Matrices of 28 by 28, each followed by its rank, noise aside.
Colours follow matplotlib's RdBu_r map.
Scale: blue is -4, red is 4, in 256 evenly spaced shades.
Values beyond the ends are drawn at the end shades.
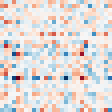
four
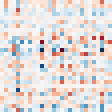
four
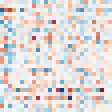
six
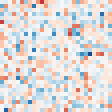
eight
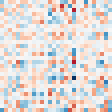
four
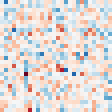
eight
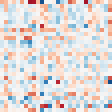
four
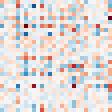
four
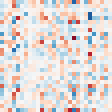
four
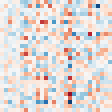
four
